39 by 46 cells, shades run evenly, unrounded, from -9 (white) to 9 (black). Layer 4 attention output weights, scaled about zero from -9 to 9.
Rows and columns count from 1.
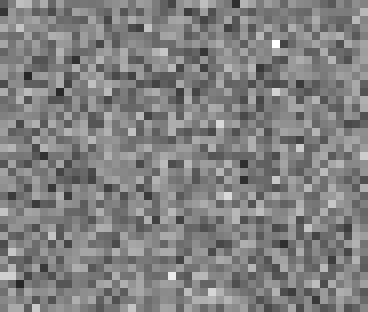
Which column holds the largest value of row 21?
31
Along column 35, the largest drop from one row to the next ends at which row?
12
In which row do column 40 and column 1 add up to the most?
11
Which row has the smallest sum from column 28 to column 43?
27
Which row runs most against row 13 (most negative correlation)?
5
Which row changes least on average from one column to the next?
18
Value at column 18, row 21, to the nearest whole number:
4
